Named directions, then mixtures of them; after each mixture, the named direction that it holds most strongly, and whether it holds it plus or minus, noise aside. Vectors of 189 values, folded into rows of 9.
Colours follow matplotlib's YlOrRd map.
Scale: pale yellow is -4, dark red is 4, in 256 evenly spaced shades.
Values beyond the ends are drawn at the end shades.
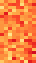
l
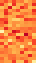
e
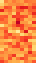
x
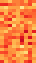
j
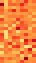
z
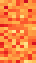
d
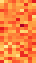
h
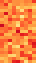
x, minus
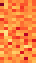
z, plus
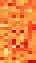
d, minus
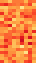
j, plus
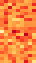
e, plus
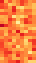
x, minus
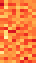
z, plus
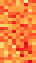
d, minus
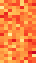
l, plus
